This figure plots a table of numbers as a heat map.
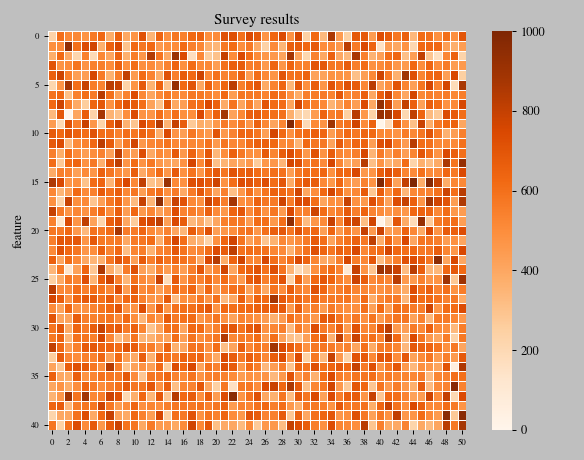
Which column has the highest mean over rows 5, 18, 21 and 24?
15
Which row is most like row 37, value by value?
5
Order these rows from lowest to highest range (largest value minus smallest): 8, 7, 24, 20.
20, 7, 24, 8
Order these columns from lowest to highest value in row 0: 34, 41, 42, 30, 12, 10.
12, 10, 42, 41, 30, 34
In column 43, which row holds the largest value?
4
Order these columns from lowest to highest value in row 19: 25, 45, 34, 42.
25, 42, 34, 45
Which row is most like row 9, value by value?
19
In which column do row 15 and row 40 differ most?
44
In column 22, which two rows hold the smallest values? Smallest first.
36, 16
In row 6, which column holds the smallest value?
2
